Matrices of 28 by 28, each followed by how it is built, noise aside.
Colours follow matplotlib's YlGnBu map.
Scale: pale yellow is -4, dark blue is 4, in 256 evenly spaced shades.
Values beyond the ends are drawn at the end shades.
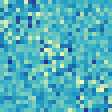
block diagonal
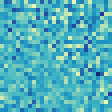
upper triangular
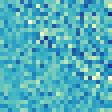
upper triangular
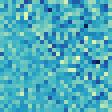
upper triangular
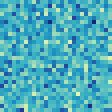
repeating columns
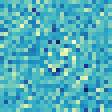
block diagonal
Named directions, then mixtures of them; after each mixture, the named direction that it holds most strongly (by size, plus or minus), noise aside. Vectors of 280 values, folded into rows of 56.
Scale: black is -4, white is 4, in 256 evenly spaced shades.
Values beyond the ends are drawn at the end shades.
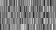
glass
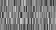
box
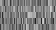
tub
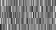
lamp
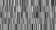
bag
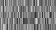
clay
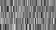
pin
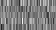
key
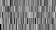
tub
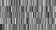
lamp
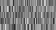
pin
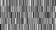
lamp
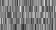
glass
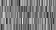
key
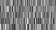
pin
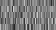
pin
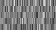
bag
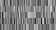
tub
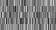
box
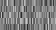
box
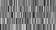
glass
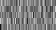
lamp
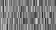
clay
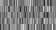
glass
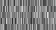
key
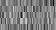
box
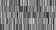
key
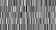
box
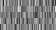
bag
